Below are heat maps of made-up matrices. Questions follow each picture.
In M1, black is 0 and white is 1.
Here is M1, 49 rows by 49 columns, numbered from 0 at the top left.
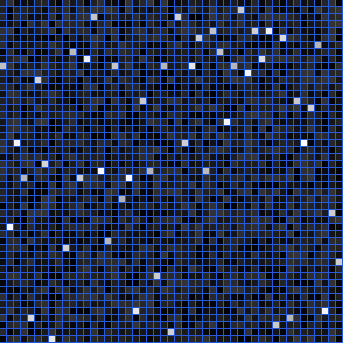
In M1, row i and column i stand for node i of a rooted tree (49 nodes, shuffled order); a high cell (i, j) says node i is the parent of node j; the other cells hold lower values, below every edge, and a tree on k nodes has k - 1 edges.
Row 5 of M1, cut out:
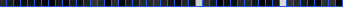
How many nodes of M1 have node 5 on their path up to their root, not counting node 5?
12
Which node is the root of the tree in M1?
8
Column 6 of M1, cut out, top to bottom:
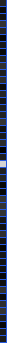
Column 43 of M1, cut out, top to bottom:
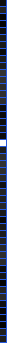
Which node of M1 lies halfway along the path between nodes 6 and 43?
47
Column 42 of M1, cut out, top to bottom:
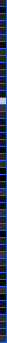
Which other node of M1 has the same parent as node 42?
20
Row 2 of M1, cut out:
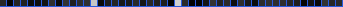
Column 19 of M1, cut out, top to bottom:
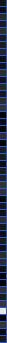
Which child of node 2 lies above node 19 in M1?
25
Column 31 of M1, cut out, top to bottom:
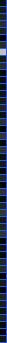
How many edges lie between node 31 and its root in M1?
4
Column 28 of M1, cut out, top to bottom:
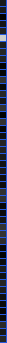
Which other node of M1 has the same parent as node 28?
40
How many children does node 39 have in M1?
1
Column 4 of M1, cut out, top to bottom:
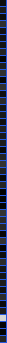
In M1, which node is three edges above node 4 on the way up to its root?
23
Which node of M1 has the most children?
9
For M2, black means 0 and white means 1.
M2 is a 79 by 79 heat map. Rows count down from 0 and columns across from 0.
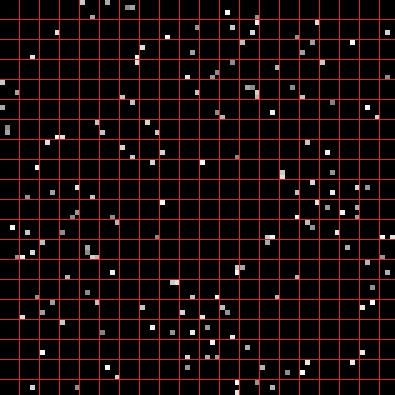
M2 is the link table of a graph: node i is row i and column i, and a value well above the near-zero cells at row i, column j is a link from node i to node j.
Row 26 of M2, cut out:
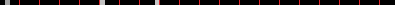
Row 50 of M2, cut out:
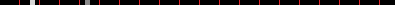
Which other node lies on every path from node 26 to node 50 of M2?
node 6
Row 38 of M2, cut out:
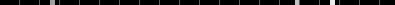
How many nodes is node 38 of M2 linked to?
3
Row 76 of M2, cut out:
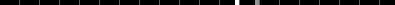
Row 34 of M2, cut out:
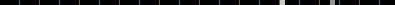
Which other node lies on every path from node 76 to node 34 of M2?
node 66
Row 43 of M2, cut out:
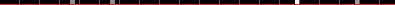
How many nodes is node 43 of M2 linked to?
4
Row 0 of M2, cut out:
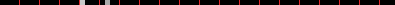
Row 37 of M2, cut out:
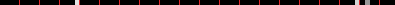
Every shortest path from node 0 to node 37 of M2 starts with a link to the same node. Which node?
node 21
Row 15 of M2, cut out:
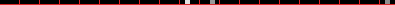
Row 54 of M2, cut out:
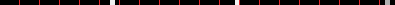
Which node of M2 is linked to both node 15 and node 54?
node 77
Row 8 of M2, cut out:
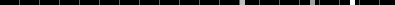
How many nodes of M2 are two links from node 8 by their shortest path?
4
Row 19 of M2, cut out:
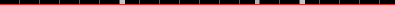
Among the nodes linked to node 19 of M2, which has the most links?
node 51
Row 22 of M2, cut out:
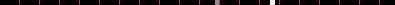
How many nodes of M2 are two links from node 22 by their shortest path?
5
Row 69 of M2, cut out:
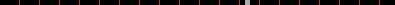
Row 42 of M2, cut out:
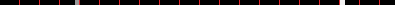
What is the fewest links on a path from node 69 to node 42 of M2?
7
